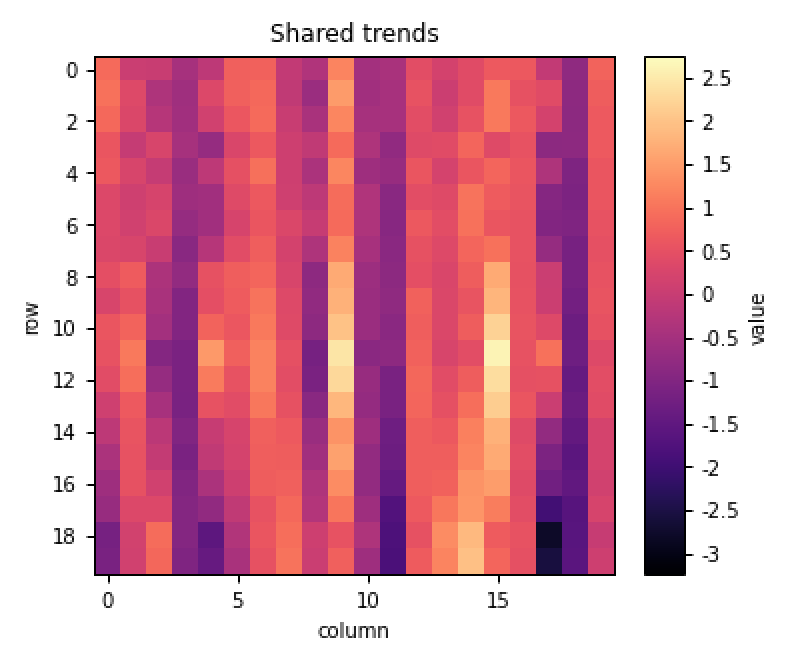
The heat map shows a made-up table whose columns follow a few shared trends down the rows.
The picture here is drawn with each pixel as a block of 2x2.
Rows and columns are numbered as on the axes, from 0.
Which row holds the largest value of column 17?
11
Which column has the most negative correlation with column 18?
7
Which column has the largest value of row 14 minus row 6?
15
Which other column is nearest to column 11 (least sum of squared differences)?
18
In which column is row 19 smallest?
17
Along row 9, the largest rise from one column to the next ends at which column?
9
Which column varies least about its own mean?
16
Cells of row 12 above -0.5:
14
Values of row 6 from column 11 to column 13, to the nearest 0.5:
-1 0.5 0.5
